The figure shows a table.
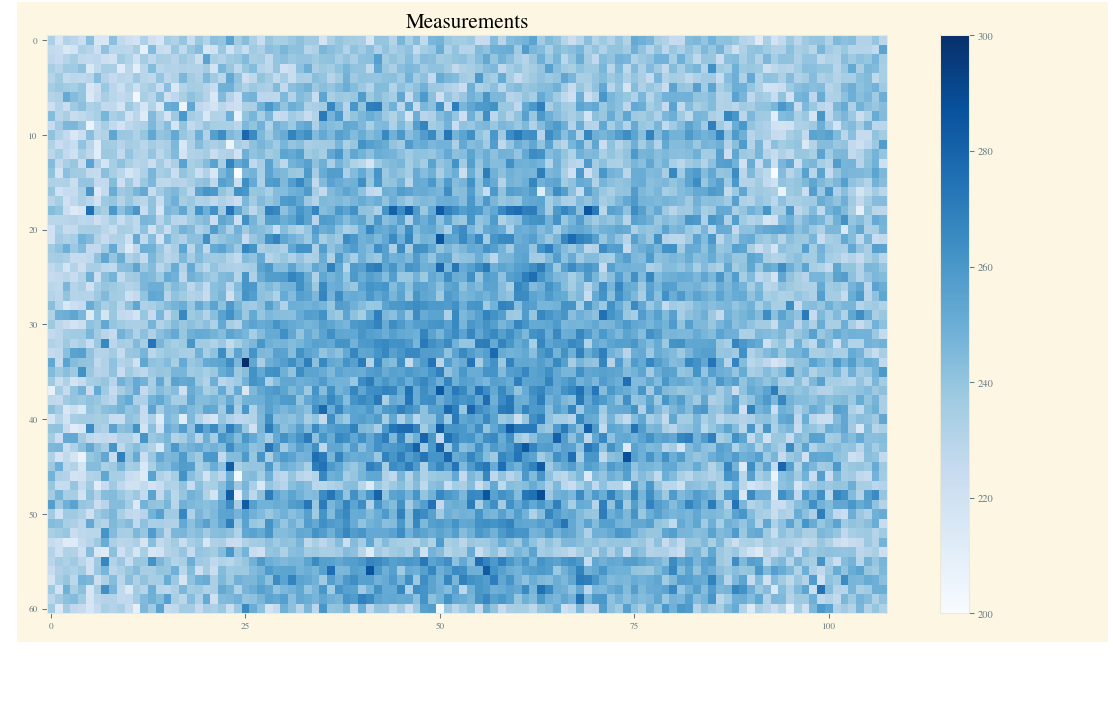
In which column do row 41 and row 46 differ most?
69
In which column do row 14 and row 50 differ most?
24
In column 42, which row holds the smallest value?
16
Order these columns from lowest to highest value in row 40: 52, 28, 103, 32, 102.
103, 32, 102, 28, 52
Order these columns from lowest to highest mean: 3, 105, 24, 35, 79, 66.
3, 24, 105, 79, 66, 35
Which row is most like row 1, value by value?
53
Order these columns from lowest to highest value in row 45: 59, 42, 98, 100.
100, 98, 59, 42
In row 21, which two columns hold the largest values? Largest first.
50, 67
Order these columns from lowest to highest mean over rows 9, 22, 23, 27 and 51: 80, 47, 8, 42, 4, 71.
4, 8, 80, 42, 71, 47
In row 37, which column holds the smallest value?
0
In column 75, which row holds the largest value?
41
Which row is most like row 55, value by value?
32
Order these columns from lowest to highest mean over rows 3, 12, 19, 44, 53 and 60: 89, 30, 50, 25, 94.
94, 89, 50, 30, 25
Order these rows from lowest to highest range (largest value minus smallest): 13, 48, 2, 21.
2, 13, 21, 48
